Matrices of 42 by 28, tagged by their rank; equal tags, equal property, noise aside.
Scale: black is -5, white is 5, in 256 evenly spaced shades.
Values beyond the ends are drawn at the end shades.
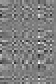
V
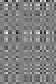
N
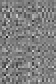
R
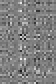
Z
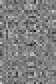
Z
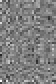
Z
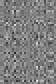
R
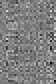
Z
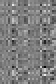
V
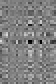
V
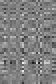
V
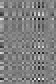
N
